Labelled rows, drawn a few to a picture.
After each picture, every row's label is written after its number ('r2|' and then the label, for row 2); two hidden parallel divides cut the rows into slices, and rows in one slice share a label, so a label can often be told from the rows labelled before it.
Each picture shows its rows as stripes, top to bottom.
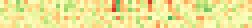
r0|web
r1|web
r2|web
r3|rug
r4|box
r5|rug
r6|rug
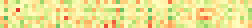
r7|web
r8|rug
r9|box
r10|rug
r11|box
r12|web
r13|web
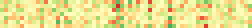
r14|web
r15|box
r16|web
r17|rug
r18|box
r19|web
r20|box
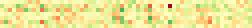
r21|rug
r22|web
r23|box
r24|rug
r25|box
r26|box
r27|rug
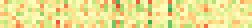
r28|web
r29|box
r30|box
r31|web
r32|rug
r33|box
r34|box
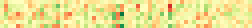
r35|rug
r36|web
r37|web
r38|box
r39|box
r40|rug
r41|box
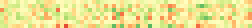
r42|rug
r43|web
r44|box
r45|web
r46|web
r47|rug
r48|box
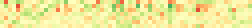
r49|web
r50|box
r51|box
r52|rug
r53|rug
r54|rug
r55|rug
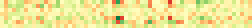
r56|web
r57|web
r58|rug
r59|rug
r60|web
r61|box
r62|rug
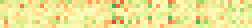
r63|web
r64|box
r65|rug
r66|rug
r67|box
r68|web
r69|rug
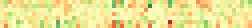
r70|box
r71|box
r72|rug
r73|rug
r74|rug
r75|web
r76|web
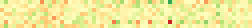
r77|box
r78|rug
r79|rug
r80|rug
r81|rug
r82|web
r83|rug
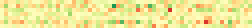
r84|rug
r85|box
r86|web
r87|rug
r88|rug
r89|box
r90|rug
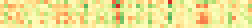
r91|web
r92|box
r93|rug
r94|box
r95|box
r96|box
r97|rug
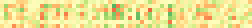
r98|rug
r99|box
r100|web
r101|box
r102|box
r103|rug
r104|box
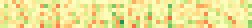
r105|rug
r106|box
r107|rug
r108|box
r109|web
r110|box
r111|box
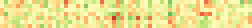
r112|box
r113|box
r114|rug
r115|box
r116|web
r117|web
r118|web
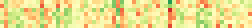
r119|box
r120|box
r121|web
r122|web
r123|web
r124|web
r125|web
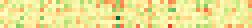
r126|web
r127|web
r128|box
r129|rug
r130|web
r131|rug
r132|web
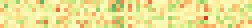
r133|web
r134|box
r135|box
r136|rug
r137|box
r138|web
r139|box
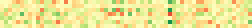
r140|box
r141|rug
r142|box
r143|web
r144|rug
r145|box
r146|rug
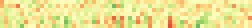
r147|rug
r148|box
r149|rug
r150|rug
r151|web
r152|web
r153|web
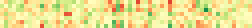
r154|web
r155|web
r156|web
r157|box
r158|rug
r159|box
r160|box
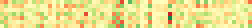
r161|web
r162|box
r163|rug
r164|web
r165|box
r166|web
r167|box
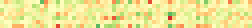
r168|web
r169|rug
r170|rug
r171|box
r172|web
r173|rug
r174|box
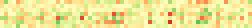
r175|box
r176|rug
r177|rug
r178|web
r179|box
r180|web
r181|rug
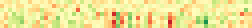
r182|rug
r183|rug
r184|rug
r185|web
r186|web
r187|web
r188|web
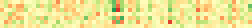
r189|box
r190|box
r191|box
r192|rug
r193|box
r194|web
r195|rug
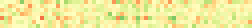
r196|web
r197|rug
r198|rug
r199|rug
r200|box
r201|rug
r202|rug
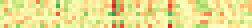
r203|web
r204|web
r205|web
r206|box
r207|rug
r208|box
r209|web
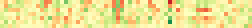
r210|web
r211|web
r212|box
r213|rug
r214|box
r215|box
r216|rug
